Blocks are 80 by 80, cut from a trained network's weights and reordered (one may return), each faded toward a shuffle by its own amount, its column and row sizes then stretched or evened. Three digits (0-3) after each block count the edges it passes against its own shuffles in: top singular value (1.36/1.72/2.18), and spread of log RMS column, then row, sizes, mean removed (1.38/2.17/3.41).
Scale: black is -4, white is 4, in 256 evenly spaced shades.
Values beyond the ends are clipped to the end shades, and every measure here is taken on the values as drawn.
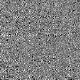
1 2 2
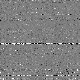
3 0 2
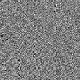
3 1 0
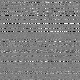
2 0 3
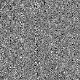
0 2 0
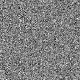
0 1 0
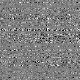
0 1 3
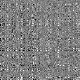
2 2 2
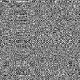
3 0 2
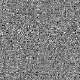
0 1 2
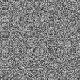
3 0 0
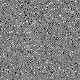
0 0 1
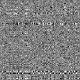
3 1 2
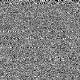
2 0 2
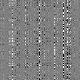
3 3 1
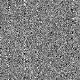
0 2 0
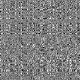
3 2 2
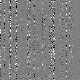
1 3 1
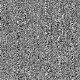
0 2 0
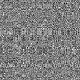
3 0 1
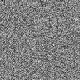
2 0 0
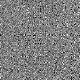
0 2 1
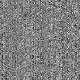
2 2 0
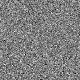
1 0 1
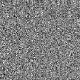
2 2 0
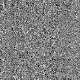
1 2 1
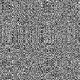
3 2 0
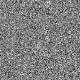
0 1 1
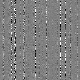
3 3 0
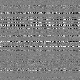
3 0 3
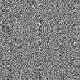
3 1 0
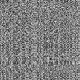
3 0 1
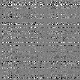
1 2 3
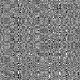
3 2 1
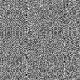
3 1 0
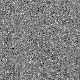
0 1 0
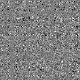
0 2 2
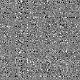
0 2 2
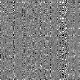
3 3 1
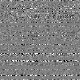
1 1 3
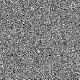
1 0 1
